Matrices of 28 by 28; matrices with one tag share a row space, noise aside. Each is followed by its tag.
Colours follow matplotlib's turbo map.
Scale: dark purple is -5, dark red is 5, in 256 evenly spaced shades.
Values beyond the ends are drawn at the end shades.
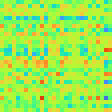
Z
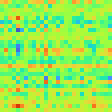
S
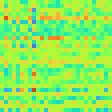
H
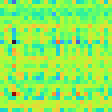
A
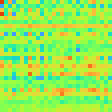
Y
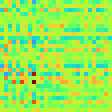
H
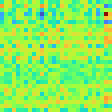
Z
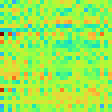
Y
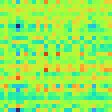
S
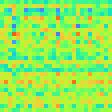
A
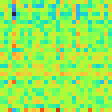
A
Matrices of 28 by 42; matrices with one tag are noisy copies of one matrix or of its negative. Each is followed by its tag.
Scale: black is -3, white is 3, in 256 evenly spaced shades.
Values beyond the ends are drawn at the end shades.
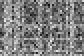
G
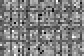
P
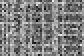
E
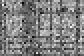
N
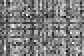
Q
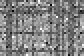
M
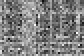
N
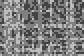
G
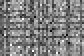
Q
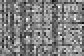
E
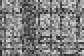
N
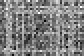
M
